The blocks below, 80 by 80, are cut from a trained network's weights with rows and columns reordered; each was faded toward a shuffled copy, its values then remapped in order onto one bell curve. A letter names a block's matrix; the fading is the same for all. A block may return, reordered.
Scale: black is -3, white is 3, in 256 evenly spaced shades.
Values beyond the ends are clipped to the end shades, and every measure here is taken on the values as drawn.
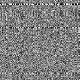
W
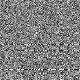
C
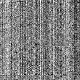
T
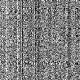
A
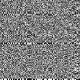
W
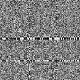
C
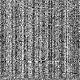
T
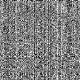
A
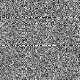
C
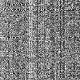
A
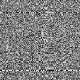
C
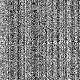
T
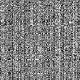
A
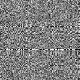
W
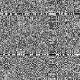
W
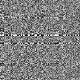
C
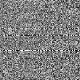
C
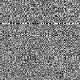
W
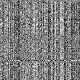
T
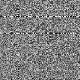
C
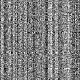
T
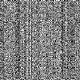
A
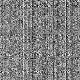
A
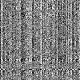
T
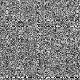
C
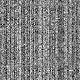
T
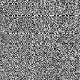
W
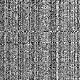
T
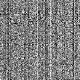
A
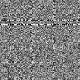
W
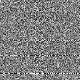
C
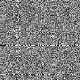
W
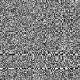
W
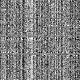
T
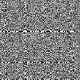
W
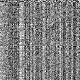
T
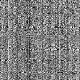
A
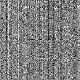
A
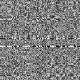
W
